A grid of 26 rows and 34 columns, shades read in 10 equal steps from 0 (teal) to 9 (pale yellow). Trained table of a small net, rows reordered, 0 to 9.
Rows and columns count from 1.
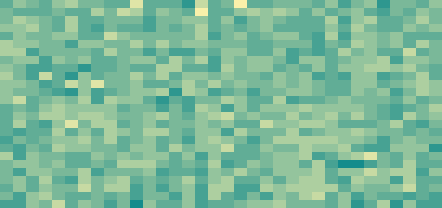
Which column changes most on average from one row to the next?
6
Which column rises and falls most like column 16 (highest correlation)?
11
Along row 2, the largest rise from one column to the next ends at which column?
16
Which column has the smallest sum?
31
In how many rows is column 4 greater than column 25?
9
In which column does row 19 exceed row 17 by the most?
18
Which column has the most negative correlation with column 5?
1
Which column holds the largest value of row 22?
29
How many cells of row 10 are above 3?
22
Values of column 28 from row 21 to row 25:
0 5 6 5 2
